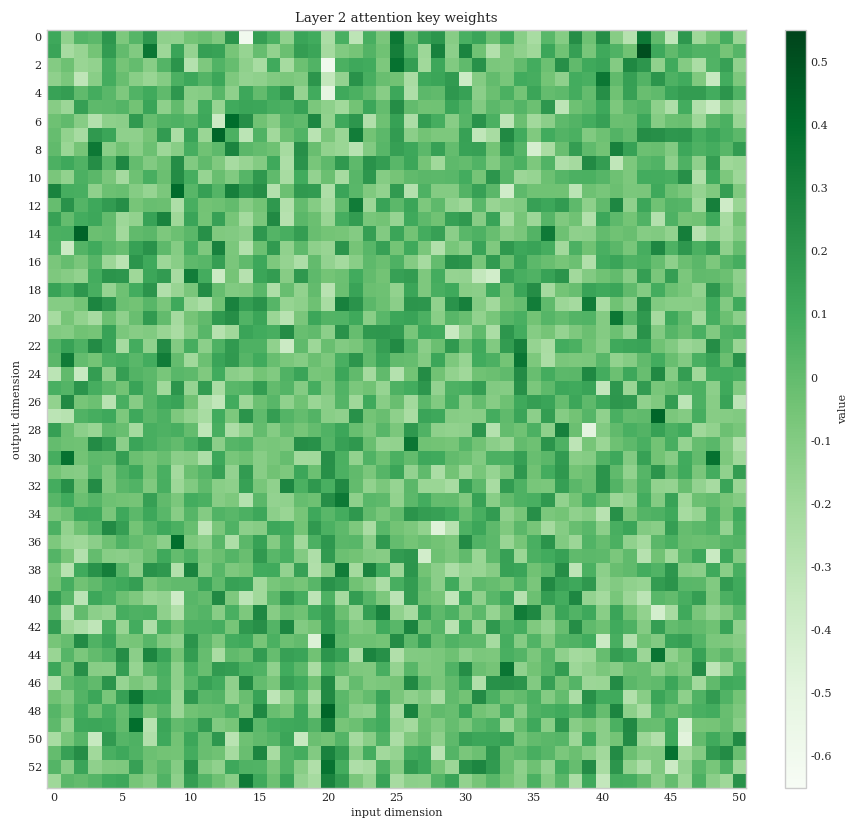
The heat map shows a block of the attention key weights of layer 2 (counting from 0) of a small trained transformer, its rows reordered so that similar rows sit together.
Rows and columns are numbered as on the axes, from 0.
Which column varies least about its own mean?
24
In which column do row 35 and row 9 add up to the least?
28
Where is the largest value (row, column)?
1, 43
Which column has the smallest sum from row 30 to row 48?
9
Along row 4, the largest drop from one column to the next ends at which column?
20
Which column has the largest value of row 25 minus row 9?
41
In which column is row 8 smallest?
35
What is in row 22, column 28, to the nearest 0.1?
0
